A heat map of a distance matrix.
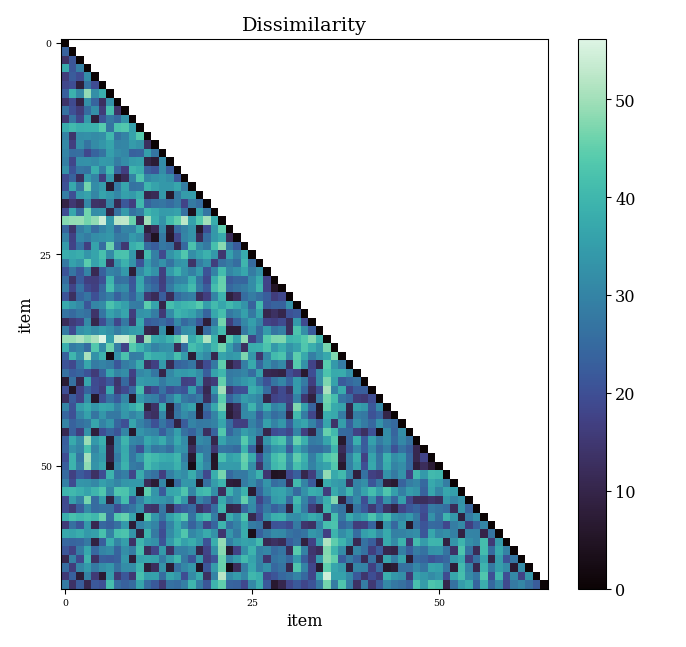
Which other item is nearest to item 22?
62
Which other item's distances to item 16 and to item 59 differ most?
32
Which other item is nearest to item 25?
58
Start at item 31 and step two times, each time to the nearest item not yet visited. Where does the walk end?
39
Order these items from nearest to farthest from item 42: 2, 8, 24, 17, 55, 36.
2, 55, 17, 8, 24, 36
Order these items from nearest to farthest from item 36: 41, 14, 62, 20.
41, 14, 62, 20
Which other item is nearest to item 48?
26
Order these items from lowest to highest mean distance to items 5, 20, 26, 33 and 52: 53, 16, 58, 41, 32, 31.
41, 16, 32, 58, 53, 31
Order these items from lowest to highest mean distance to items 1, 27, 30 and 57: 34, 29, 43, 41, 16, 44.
41, 29, 44, 34, 43, 16
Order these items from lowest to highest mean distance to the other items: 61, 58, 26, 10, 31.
61, 26, 58, 10, 31
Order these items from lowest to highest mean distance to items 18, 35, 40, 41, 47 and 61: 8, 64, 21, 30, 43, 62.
30, 62, 43, 64, 8, 21
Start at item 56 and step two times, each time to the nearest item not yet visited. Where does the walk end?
53
